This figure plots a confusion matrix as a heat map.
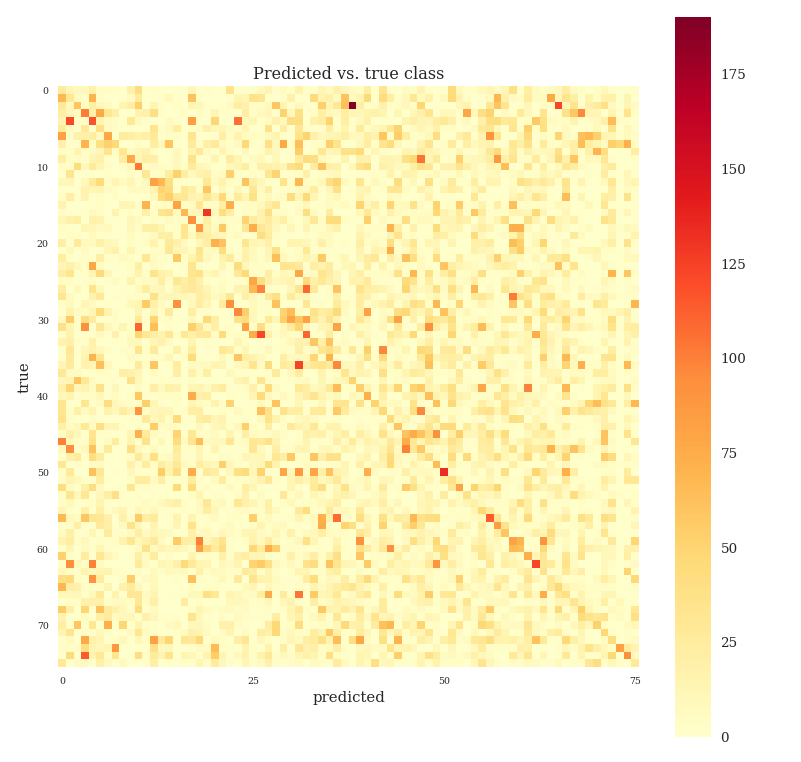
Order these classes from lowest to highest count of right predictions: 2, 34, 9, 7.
34, 7, 2, 9
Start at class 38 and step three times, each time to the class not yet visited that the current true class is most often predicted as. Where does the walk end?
0
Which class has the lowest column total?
73
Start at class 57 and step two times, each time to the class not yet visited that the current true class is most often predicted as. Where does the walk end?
42
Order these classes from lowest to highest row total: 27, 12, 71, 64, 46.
71, 27, 64, 12, 46
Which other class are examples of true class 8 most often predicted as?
70
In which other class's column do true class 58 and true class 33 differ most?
35
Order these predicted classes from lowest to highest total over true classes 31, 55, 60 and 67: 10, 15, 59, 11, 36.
15, 11, 59, 36, 10
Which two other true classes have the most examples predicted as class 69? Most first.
6, 41
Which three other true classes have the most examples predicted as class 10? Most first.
31, 42, 45
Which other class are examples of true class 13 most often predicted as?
19
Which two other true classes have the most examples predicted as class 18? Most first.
59, 60
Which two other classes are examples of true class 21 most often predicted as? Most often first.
43, 60
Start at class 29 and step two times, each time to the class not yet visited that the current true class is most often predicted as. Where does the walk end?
4
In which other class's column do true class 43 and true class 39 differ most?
61
